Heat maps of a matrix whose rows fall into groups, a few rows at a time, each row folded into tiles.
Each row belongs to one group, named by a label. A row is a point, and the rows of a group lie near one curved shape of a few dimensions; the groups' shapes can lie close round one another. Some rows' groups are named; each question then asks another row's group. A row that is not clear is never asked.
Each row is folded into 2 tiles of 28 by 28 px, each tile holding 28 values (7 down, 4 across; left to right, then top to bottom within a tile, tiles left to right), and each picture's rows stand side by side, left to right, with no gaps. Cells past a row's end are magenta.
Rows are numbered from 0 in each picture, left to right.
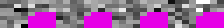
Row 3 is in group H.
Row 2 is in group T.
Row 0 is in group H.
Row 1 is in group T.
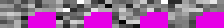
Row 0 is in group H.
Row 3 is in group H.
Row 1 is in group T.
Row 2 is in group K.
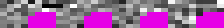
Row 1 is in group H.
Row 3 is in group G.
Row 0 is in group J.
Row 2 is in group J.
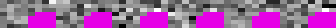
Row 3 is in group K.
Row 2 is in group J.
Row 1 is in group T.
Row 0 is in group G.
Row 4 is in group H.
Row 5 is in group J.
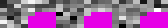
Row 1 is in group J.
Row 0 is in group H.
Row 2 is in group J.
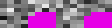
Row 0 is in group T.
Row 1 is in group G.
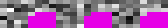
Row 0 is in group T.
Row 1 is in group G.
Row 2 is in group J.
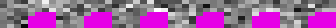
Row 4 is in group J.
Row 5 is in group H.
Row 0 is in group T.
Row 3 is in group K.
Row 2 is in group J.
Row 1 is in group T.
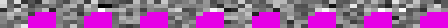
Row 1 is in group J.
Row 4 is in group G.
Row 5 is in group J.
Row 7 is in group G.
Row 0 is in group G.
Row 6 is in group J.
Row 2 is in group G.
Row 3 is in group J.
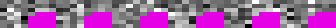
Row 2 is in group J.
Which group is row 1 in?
G
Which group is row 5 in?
H
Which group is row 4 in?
T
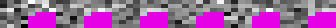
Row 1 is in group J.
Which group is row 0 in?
T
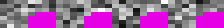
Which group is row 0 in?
H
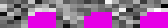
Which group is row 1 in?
G
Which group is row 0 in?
J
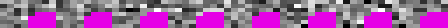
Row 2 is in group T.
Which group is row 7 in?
G
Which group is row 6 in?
J
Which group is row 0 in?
G
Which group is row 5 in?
H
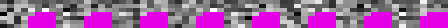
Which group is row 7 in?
H
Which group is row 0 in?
J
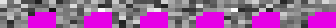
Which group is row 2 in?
J
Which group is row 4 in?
T
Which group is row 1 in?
J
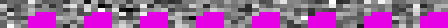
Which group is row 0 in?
H
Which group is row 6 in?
H
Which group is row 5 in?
G
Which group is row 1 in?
J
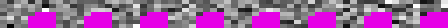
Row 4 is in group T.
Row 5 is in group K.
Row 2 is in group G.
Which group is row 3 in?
G
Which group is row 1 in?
J
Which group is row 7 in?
G
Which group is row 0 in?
J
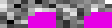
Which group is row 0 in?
J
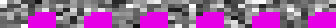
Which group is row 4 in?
H
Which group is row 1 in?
J
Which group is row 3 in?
G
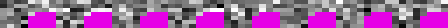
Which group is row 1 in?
T
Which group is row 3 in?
T
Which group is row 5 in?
T
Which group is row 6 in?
G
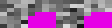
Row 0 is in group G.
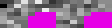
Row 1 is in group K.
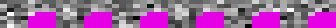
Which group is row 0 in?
H
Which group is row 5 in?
T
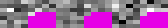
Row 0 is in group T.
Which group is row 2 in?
J
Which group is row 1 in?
T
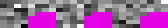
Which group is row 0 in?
H
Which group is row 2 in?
K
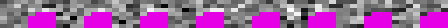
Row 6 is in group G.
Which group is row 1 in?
J
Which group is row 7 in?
G
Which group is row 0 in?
J
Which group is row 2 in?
J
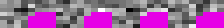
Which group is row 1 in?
J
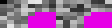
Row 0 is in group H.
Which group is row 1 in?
T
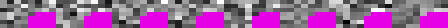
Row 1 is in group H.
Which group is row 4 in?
G
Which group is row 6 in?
J
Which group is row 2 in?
K
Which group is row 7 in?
J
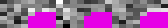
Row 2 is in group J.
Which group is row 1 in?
G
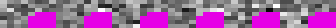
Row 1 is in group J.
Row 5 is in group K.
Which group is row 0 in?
T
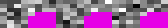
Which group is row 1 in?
K
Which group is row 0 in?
H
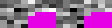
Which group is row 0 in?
T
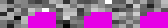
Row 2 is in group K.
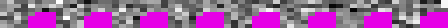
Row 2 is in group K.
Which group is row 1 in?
G
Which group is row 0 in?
T
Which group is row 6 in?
H
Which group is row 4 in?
J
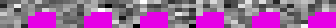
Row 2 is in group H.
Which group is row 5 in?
G
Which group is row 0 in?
H
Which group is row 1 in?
J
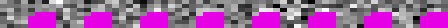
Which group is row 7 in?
K
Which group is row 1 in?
G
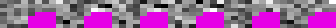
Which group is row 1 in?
J
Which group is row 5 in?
K
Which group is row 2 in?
J
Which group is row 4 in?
T
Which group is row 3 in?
J
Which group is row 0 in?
G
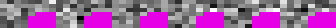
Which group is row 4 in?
T
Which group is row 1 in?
K
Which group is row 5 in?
T
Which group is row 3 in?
J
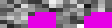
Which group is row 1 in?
G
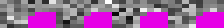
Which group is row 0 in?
G
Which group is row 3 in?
G
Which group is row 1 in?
K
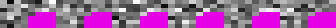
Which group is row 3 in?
T
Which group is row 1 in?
K
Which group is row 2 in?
T
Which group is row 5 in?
T
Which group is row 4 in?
J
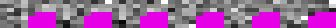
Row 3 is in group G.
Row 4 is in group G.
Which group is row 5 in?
G
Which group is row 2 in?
K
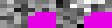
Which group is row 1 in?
H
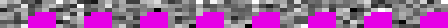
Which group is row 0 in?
G
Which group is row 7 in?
K
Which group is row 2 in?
T
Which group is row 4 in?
H
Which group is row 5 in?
G
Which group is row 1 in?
G
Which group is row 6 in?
T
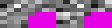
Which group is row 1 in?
K
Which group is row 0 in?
H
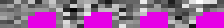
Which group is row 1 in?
H
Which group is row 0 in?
K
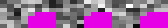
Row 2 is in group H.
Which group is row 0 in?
H
